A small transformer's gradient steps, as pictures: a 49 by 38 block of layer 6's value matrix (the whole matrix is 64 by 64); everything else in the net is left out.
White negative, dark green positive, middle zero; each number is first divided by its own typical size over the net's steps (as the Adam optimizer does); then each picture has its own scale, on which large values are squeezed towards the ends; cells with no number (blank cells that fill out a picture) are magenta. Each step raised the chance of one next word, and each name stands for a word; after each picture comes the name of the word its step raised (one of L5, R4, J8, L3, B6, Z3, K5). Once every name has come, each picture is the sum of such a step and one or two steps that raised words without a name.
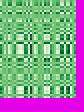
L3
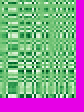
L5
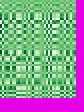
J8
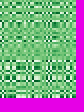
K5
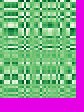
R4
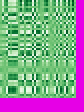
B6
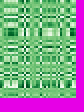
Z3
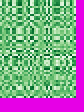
B6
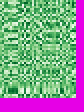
L5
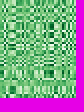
B6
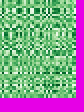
Z3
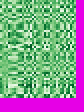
Z3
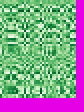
J8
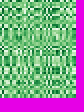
R4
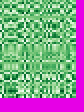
K5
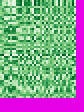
B6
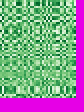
B6
